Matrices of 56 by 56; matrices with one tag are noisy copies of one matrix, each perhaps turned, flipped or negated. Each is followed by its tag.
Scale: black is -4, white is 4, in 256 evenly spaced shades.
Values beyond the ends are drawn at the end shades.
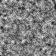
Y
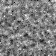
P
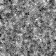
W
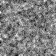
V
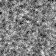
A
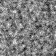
P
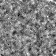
Y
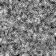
W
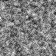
A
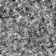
V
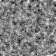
Y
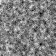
P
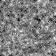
V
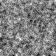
V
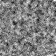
Y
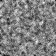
Y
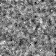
A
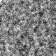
P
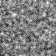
P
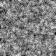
W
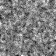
W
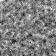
P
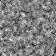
Y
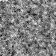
A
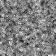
A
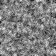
W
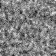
A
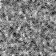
A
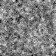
V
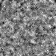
Y
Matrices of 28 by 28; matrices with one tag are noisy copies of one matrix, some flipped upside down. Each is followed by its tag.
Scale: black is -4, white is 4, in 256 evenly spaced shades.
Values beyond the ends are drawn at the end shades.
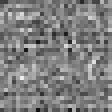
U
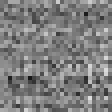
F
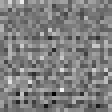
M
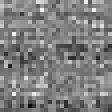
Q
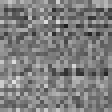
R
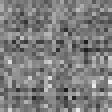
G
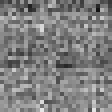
Q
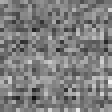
G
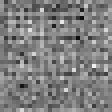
M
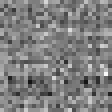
F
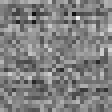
G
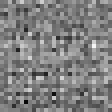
M
